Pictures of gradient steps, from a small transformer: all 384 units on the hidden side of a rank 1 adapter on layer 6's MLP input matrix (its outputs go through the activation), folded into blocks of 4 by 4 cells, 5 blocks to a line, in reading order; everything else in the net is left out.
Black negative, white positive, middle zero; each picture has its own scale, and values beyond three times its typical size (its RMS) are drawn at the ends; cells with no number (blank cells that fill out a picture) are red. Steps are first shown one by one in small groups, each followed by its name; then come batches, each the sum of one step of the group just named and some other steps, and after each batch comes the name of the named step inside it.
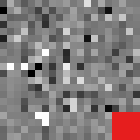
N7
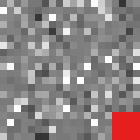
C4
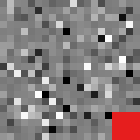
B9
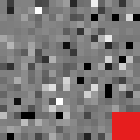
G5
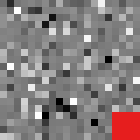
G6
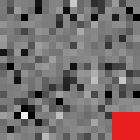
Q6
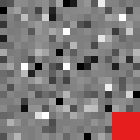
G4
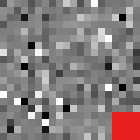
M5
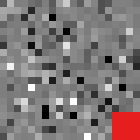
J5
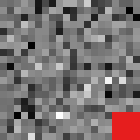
Q6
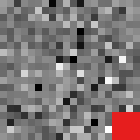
J5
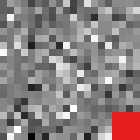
N7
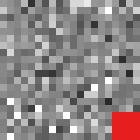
C4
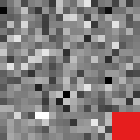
N7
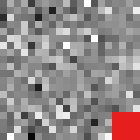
N7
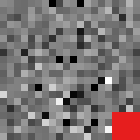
M5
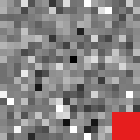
C4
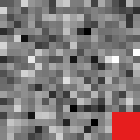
C4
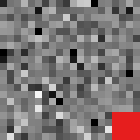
B9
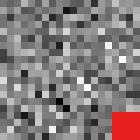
G6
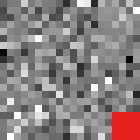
G4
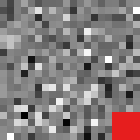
G5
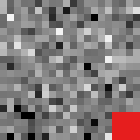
G5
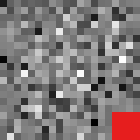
M5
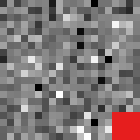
J5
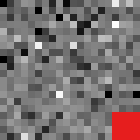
G5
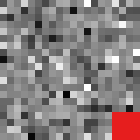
C4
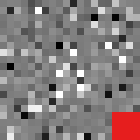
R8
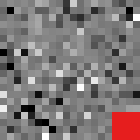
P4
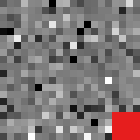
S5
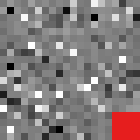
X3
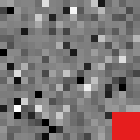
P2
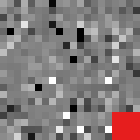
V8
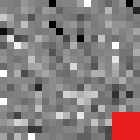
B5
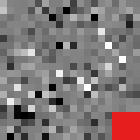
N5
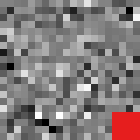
P4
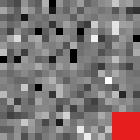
V8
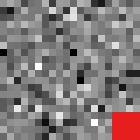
P2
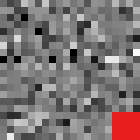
S5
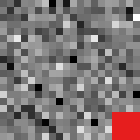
P4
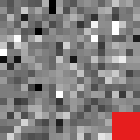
R8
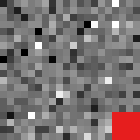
S5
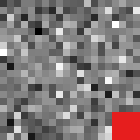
R8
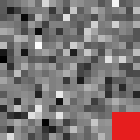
P2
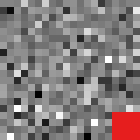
P2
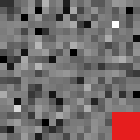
P2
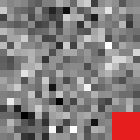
N5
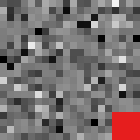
X3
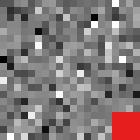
R8
